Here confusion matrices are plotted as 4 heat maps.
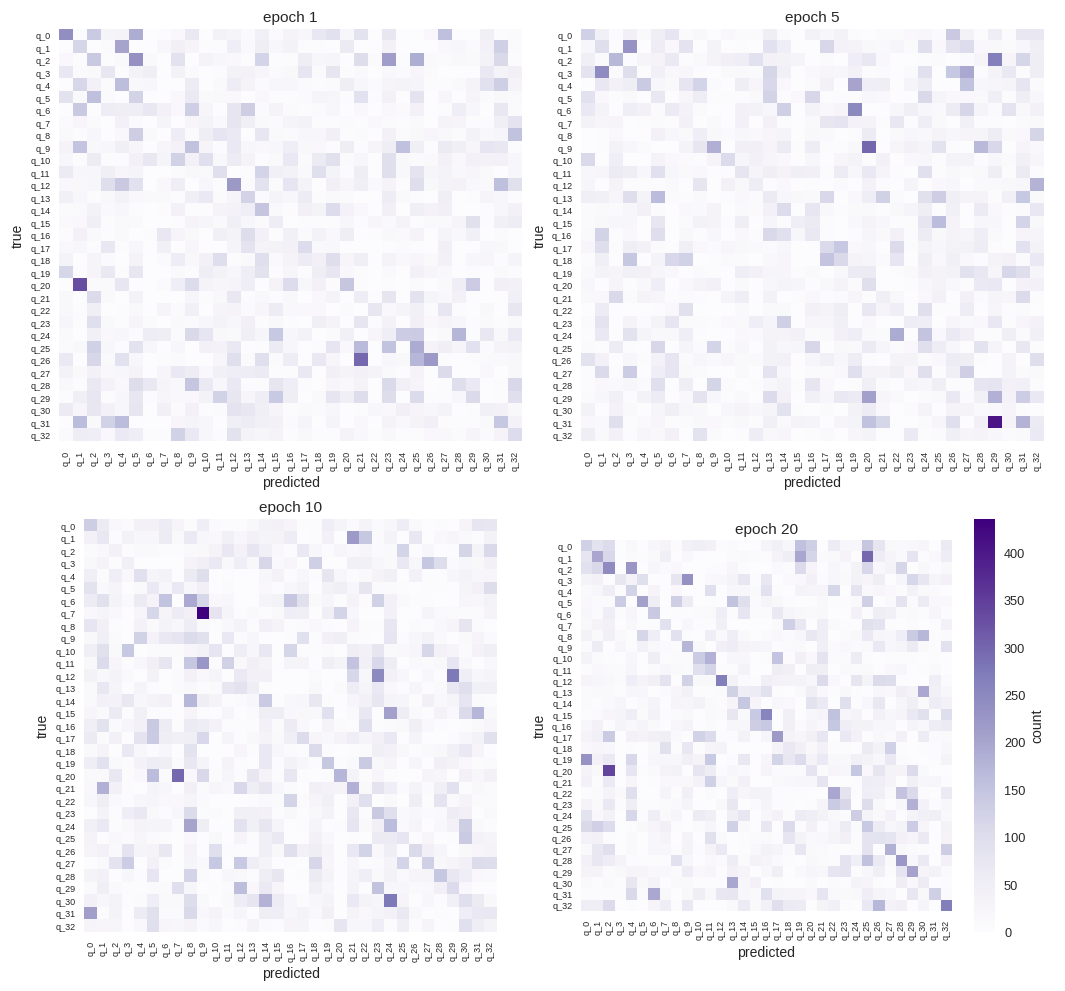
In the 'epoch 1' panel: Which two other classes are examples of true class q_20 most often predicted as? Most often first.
q_1, q_29
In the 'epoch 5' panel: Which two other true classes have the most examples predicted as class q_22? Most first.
q_24, q_17
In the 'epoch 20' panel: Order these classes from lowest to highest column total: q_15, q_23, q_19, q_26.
q_15, q_23, q_19, q_26
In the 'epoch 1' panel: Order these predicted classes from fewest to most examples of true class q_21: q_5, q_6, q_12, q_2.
q_6, q_5, q_12, q_2
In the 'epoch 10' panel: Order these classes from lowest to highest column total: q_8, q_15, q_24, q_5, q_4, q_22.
q_15, q_4, q_22, q_5, q_24, q_8
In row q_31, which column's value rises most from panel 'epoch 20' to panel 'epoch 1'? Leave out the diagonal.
q_1
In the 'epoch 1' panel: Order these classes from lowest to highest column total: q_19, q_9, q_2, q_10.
q_10, q_19, q_9, q_2
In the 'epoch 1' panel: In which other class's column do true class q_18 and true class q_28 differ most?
q_9
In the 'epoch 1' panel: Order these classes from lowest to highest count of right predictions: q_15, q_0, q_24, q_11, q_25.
q_15, q_11, q_24, q_25, q_0
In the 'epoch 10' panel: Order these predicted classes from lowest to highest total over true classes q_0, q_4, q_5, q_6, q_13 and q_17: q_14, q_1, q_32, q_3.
q_3, q_14, q_1, q_32
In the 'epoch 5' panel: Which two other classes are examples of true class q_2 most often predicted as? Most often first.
q_29, q_31
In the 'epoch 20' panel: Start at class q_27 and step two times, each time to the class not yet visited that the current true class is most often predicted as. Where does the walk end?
q_26
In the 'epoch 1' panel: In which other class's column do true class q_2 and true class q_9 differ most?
q_5
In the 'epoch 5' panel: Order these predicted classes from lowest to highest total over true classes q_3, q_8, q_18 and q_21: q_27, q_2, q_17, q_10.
q_10, q_2, q_17, q_27
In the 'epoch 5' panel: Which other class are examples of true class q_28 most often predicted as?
q_9
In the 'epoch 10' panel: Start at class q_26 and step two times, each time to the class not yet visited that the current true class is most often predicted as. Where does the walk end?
q_16
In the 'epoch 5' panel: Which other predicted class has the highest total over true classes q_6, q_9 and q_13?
q_20
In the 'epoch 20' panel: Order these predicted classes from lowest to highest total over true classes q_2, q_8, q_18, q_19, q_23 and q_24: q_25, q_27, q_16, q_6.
q_16, q_6, q_27, q_25
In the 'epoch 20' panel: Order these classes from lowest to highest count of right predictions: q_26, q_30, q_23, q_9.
q_30, q_26, q_23, q_9
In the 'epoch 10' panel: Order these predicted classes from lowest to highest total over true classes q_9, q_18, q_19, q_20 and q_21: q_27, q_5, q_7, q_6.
q_27, q_6, q_5, q_7
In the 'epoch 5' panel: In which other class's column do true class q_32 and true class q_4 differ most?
q_19
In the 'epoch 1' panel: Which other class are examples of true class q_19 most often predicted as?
q_0
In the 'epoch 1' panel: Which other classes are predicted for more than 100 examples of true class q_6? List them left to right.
q_1, q_9, q_13
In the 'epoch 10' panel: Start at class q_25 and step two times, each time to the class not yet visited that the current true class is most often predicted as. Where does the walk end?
q_24
